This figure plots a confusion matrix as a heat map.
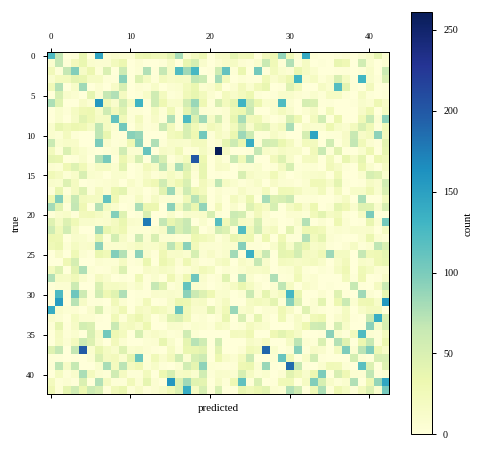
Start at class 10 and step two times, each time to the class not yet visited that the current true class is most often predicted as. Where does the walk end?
41
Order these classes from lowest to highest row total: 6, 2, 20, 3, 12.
20, 12, 3, 2, 6
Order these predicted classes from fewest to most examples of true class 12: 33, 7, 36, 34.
7, 33, 36, 34
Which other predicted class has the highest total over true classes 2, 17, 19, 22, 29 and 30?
3
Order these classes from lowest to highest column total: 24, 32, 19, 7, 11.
32, 7, 11, 19, 24
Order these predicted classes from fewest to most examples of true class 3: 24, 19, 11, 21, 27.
24, 27, 11, 19, 21
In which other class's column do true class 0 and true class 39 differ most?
30
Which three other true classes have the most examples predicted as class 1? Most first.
31, 30, 18
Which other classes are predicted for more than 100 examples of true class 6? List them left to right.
11, 24, 29
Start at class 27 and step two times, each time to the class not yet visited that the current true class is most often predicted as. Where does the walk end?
36
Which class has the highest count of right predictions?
6
